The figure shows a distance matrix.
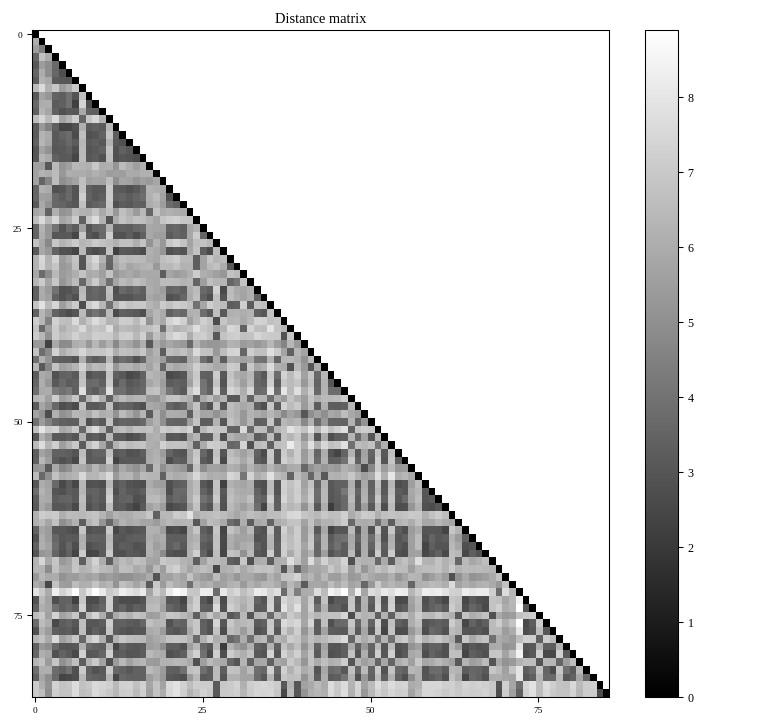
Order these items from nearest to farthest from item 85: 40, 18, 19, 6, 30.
40, 19, 18, 30, 6
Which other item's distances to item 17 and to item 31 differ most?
38
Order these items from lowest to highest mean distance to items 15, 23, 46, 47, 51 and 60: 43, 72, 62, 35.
35, 43, 62, 72
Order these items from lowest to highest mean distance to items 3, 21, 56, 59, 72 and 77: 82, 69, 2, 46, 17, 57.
82, 46, 2, 17, 69, 57
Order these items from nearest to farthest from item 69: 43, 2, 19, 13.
2, 19, 43, 13
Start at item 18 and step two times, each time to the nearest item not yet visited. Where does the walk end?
62
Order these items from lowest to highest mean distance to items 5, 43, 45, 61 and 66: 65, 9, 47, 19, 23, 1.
65, 9, 19, 1, 23, 47
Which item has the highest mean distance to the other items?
72
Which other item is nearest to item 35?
7
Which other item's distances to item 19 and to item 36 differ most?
41
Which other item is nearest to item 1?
43
